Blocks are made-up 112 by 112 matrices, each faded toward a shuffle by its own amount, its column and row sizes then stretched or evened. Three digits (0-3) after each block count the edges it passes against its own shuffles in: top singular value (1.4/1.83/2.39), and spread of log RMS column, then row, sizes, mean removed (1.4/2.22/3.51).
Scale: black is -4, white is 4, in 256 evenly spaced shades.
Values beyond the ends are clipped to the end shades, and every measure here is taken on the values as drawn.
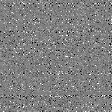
2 1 2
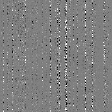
2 3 0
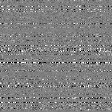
3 1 3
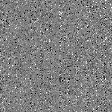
1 2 0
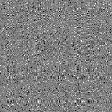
3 1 1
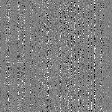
2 3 0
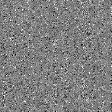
1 2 0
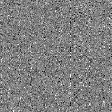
2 2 0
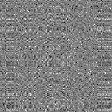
3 1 1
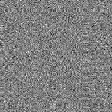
3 0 0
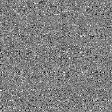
1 1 2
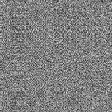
3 0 1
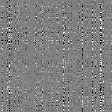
3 3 2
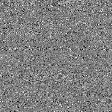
1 0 2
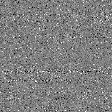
1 0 2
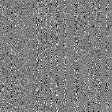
0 3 1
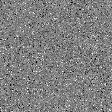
0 0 1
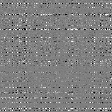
3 2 3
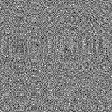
3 0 0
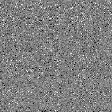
2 1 1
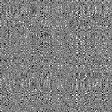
3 2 1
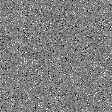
0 1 0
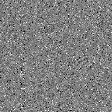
1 1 0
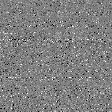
1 0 2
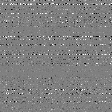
1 1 3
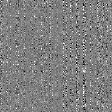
1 3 1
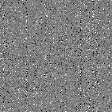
0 2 0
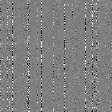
3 3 1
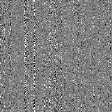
1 3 0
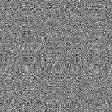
3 1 1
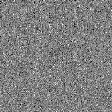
2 1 0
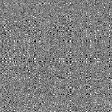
3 2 2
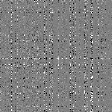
1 3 2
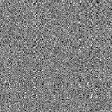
3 2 1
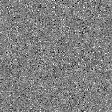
1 1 1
